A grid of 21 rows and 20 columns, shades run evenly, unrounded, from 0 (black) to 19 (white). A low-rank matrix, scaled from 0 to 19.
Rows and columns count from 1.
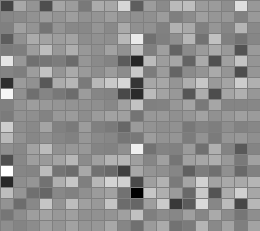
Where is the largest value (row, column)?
16, 1
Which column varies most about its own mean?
11
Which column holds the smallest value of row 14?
19
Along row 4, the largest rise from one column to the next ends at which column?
17
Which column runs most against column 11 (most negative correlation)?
12
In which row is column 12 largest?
18
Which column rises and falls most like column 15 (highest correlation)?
10
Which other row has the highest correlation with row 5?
7
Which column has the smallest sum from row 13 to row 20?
14
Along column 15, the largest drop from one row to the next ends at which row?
9
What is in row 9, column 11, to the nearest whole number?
3
